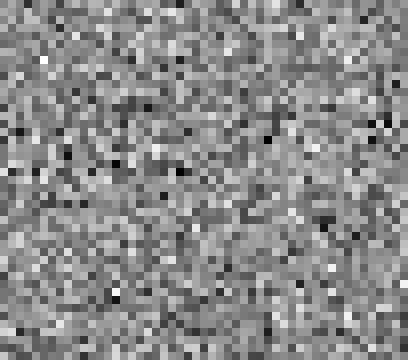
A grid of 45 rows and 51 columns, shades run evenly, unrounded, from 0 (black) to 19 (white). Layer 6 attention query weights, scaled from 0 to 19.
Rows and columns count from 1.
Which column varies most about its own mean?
15
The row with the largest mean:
23
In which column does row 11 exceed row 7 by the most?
38
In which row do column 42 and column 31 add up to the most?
34
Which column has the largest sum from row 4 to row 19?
44
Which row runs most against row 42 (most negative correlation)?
26
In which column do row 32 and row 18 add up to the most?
9
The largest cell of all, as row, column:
8, 6
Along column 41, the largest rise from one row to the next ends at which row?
30
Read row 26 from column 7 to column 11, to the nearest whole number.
5 8 4 10 3
